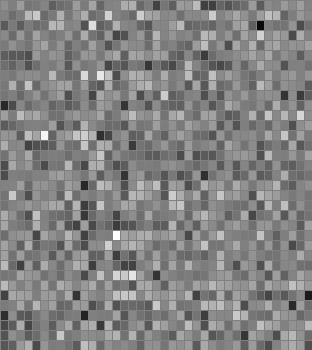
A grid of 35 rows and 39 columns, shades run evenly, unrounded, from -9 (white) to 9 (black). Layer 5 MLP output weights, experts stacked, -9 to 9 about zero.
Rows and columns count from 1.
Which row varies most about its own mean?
30
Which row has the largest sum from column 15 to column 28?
7
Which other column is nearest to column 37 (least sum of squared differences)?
8
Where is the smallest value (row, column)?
24, 15
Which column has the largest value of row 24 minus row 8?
11
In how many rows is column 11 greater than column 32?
18
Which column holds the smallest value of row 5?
26
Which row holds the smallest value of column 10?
14
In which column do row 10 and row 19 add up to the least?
13
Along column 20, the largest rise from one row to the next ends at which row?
28
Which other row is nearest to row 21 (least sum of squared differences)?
12
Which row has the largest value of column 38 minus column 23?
3
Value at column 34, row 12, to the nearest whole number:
-5
